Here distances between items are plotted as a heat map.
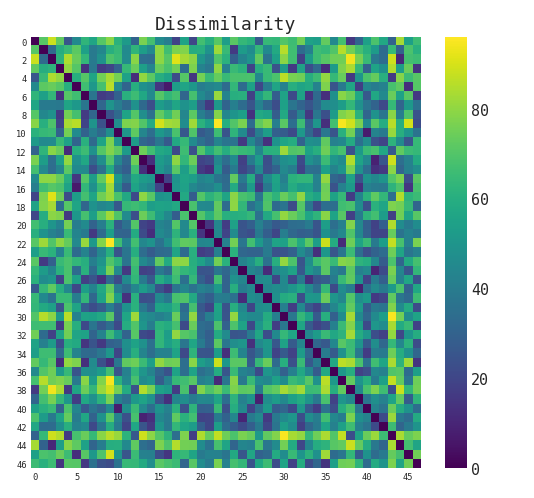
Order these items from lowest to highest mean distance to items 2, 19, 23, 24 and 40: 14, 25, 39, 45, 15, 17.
14, 25, 39, 45, 15, 17
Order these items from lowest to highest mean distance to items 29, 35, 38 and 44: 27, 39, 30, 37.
27, 39, 30, 37
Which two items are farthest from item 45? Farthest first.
9, 35
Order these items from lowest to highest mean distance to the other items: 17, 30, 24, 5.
5, 30, 24, 17
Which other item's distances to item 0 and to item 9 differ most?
38
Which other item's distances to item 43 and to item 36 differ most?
30
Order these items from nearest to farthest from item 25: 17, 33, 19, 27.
27, 33, 19, 17
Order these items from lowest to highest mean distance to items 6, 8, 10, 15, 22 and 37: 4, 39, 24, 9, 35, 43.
39, 35, 9, 24, 4, 43
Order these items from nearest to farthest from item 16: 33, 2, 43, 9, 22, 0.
0, 22, 33, 43, 2, 9
